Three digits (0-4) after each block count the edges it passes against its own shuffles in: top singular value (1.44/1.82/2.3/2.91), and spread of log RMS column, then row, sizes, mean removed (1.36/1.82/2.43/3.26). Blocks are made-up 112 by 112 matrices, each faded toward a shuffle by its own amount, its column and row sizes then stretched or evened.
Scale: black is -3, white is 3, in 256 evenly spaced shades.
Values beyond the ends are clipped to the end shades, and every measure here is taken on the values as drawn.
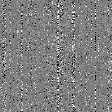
2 4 0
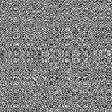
4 0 3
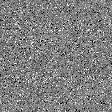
0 0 2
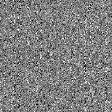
0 3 0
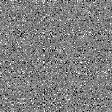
2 1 2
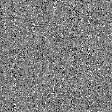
0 3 0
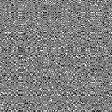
4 0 3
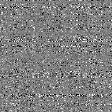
1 2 4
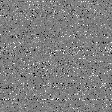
0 0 3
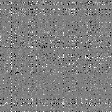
3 3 4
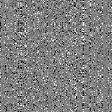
3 4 0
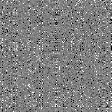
3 3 1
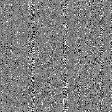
2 4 1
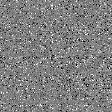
0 2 3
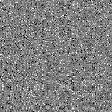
3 1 0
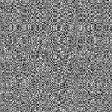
4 3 0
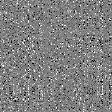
2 3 1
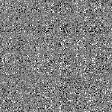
1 3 3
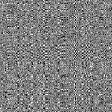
4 3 3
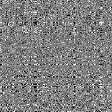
3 2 4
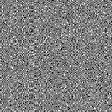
4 1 0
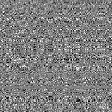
3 0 4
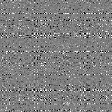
4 3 4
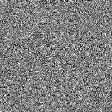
2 0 2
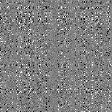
3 4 3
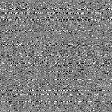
3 0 4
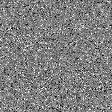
0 0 2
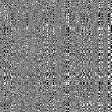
4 4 2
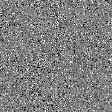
1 2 2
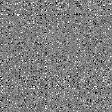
0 3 3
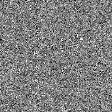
0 2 1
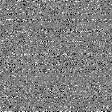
0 0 4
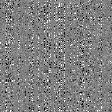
2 4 2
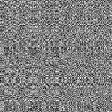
4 0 3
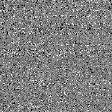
1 2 3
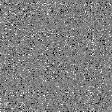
0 2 3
